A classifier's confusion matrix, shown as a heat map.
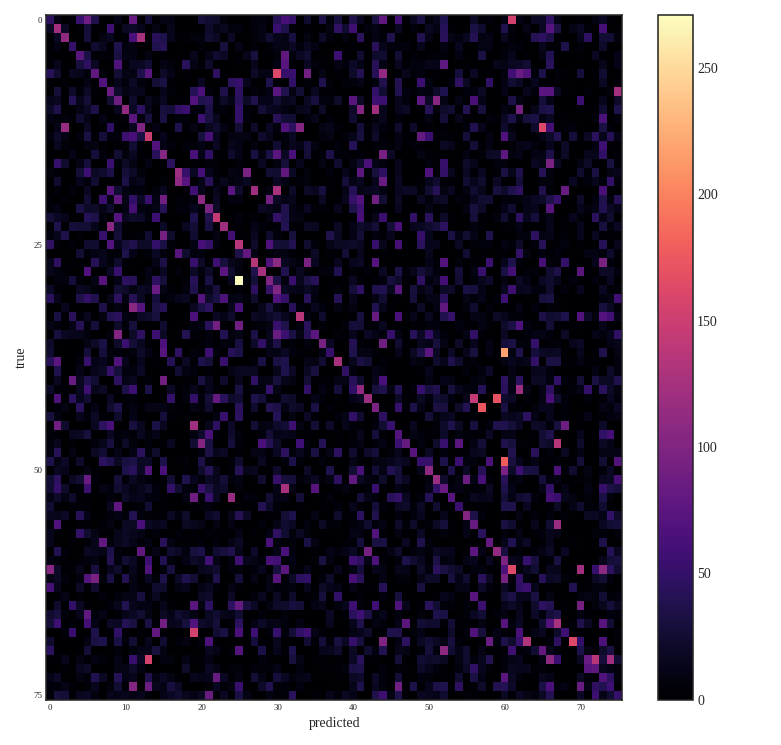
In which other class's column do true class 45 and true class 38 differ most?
19
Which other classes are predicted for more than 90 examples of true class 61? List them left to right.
0, 70, 73
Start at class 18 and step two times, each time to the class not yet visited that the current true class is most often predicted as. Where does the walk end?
26
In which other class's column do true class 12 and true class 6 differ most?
30
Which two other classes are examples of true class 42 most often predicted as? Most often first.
59, 56
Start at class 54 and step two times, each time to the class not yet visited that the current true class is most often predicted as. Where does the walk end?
51
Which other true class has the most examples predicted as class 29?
20
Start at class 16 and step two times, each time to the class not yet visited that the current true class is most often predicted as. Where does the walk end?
5
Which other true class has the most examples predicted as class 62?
41
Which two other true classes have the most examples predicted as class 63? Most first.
69, 6
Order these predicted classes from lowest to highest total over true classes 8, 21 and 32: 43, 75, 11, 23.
23, 43, 75, 11
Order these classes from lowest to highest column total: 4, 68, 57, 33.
68, 33, 4, 57
